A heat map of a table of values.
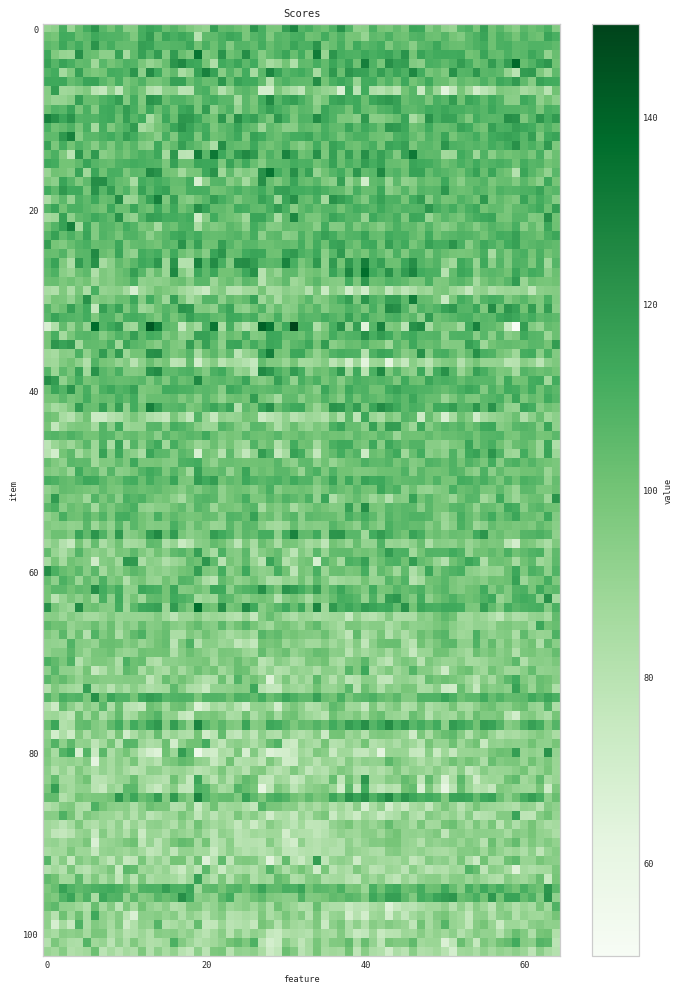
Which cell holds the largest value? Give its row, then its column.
33, 31
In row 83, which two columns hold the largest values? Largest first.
40, 19
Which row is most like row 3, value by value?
64
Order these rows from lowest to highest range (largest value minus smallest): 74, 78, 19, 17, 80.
74, 78, 19, 17, 80
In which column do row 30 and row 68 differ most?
46
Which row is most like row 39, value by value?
20
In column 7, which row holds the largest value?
17
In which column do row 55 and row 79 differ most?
16
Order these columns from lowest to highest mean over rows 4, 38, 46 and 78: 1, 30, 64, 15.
1, 64, 15, 30
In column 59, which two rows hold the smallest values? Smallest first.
33, 93
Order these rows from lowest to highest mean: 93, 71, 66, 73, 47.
93, 73, 71, 66, 47
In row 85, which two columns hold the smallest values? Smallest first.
2, 3
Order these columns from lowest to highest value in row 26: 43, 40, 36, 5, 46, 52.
43, 5, 52, 36, 46, 40
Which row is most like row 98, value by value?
29
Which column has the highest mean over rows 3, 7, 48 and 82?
19
